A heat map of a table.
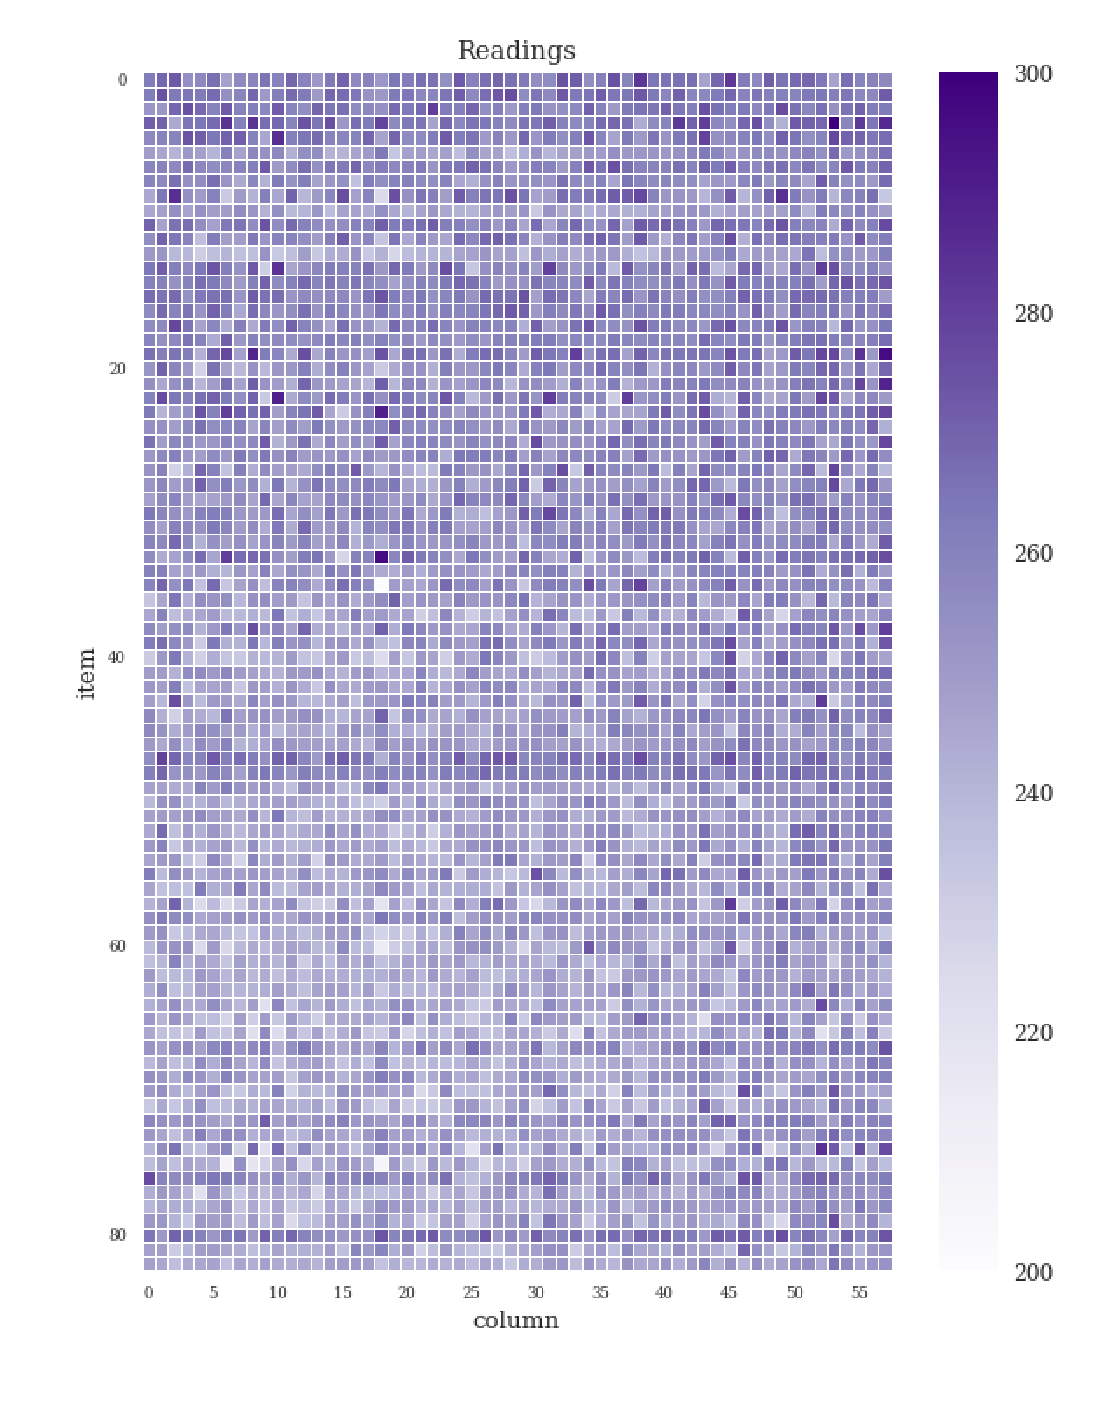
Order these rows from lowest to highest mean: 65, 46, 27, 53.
65, 53, 46, 27
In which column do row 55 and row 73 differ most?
30
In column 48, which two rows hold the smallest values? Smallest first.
74, 79
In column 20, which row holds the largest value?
33
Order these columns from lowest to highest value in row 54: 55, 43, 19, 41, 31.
43, 19, 41, 31, 55
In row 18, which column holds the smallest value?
5
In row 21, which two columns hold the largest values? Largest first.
57, 55
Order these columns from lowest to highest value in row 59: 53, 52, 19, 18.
18, 19, 52, 53
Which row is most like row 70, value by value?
37
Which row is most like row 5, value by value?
44
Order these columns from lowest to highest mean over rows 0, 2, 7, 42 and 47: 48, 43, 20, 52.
43, 20, 48, 52
